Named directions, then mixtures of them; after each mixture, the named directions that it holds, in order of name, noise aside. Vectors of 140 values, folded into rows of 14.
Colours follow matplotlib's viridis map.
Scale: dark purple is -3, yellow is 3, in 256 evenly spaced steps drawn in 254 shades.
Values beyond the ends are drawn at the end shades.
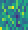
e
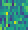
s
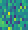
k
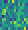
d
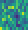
e.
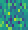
k, s.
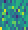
d, e.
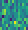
d, s.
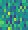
k.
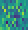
e, k.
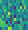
k.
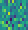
d, k.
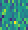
d, s.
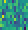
d, k.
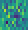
e, k.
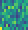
e, s.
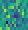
e, k.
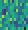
d.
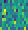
d, e.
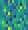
d, k.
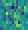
e, s.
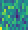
e, s.
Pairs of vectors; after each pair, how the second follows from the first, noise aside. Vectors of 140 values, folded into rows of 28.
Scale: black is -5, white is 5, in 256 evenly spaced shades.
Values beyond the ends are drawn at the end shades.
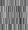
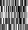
scaled up.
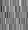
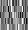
reversed, scaled up.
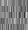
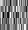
reversed, scaled up.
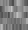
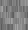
wrapped around, shrunk.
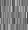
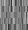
negated.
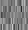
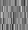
negated.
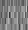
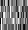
reversed, scaled up.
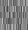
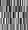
reversed, scaled up.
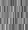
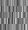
negated.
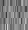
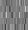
negated, partly zeroed.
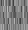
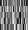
reversed, negated, scaled up.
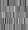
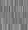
reversed, negated, shrunk.
